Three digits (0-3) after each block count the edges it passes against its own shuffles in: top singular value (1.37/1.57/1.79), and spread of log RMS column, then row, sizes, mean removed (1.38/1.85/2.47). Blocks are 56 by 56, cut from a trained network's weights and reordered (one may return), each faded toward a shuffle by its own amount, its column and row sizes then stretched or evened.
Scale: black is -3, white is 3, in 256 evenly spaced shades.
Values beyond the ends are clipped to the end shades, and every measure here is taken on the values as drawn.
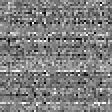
3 1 3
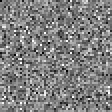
0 0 1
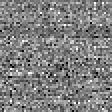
1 0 1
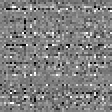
1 2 3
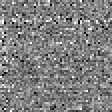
0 0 1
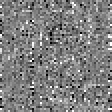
0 3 1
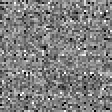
0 1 1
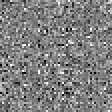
1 2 2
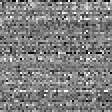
3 0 3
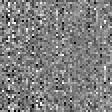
0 3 1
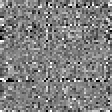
3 2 3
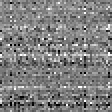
3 2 3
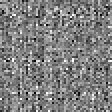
2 0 2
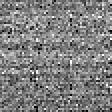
2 1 0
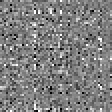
0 3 2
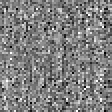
1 1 1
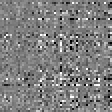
2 3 3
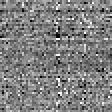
2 2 1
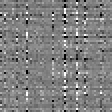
3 3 1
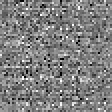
1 2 1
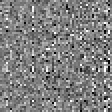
2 3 0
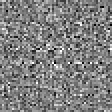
3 0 2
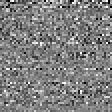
2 0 3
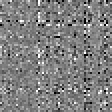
3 3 2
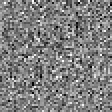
1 1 0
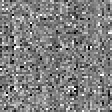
0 2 2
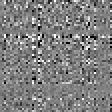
2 3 3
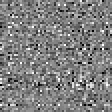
1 2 3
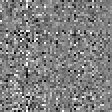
0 3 2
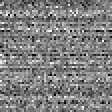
3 1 2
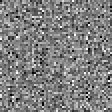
1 2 0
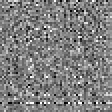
3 1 2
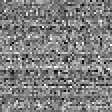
2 0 2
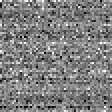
2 2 2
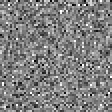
1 0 2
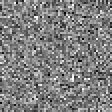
1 1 1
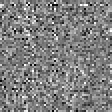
1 2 2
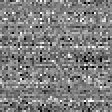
2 1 3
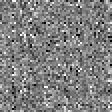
0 2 1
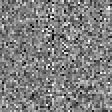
0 2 0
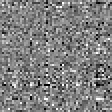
2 2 2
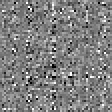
0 3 1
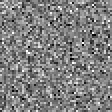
0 1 0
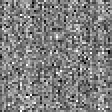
1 1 0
